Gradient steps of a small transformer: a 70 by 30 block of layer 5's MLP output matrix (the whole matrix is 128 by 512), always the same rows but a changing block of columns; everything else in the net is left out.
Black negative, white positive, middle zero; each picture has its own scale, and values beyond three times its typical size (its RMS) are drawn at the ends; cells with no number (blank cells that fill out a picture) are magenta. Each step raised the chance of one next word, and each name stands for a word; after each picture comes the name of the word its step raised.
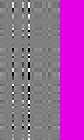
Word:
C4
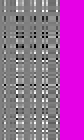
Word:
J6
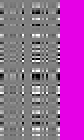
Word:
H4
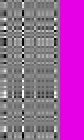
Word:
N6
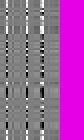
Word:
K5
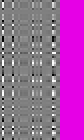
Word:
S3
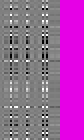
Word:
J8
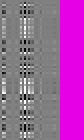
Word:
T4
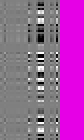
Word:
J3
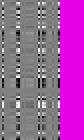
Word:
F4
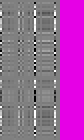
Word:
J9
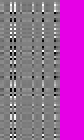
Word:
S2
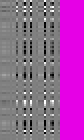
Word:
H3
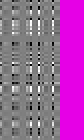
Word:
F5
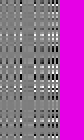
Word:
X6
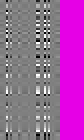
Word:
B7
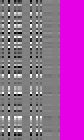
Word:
B7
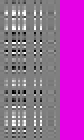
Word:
J9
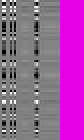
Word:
H3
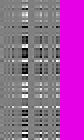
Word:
J8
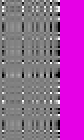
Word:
H3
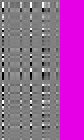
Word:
C4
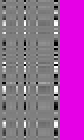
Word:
F5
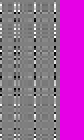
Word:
S2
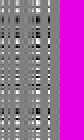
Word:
J6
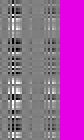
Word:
T4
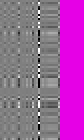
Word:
F4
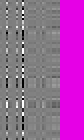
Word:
F4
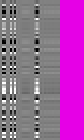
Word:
T4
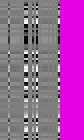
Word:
J3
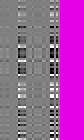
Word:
J8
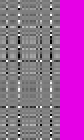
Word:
J8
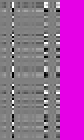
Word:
C4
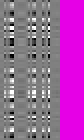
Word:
N6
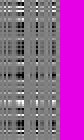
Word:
H3
